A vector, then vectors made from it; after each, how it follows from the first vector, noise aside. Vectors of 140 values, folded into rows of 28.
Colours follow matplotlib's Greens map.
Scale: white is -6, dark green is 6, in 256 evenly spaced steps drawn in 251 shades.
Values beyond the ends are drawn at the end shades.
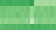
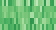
sign-scrambled.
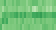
wrapped around, partly zeroed.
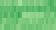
wrapped around, shrunk.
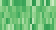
sign-scrambled.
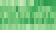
negated.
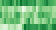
reversed, scaled up.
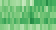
negated.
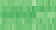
wrapped around, shrunk.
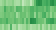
negated.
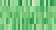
sign-scrambled.
